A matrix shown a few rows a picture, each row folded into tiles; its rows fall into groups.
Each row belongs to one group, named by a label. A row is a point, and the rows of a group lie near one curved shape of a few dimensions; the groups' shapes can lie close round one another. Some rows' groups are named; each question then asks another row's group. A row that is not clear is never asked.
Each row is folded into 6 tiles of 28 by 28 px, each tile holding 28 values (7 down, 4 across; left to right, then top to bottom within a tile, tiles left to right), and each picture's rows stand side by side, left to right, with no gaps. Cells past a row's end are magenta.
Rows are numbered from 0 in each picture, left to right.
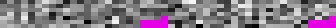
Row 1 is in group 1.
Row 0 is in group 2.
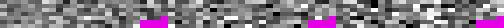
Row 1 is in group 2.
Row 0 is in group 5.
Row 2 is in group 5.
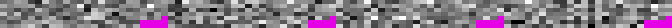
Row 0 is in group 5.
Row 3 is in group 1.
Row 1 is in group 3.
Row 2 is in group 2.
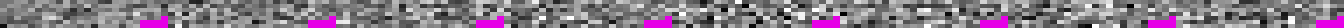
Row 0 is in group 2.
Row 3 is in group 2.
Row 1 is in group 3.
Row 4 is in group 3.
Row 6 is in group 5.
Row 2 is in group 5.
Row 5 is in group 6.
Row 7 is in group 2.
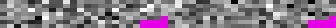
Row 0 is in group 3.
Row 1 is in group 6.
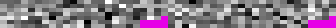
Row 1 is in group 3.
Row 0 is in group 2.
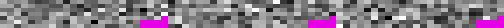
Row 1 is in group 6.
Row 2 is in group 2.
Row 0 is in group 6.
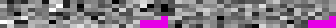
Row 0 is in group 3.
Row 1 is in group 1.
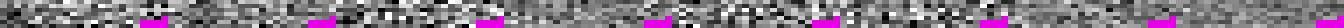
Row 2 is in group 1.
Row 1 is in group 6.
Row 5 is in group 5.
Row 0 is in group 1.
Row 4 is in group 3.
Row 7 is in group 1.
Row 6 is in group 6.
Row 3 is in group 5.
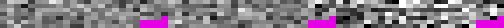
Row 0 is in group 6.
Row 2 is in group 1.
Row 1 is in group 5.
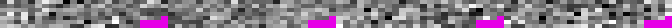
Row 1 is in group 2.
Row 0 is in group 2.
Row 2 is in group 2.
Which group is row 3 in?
6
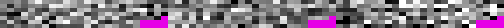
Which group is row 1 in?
2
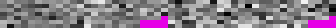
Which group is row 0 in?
5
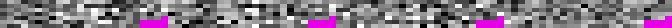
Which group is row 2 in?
5
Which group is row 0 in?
5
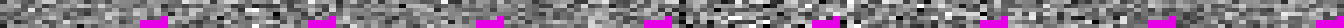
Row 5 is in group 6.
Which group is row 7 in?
2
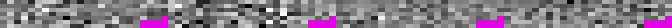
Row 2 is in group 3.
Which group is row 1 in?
6
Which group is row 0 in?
2
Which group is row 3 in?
6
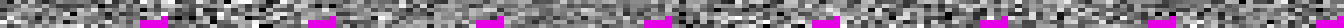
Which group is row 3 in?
6
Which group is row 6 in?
1
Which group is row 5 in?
2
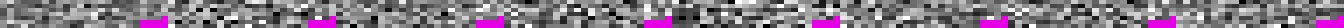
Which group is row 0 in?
5
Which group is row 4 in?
1
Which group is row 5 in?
2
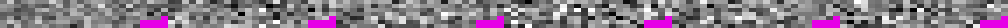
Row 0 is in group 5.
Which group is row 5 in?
3
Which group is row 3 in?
3
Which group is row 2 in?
2
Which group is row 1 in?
6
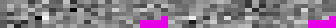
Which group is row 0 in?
3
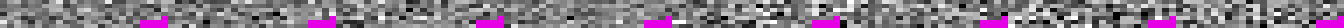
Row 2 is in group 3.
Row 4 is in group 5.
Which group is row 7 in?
1
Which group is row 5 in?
6
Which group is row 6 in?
2
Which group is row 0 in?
6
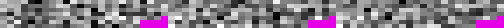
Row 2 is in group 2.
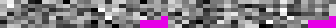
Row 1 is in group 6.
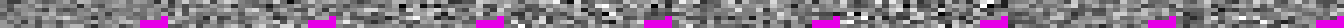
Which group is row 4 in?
6
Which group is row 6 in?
2
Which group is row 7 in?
2
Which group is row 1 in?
6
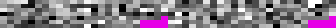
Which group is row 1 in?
5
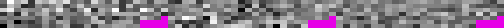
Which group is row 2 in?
1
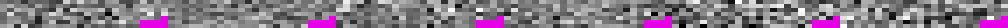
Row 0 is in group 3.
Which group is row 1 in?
5
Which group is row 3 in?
1
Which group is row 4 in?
1
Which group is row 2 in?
6
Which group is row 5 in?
2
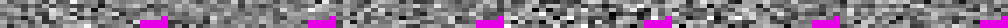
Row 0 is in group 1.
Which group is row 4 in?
2
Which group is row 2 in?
2
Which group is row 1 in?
3
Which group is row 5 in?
6
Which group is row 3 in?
2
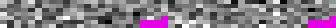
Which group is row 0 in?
2
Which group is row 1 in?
6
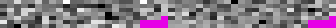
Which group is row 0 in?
6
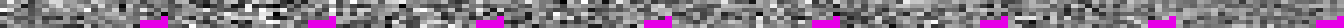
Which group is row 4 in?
5
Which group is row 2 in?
6
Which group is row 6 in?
3
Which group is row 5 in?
1
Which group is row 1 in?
5
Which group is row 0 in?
6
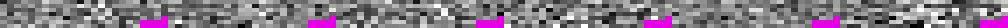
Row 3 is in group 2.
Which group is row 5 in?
5
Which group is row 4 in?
6
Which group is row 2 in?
5
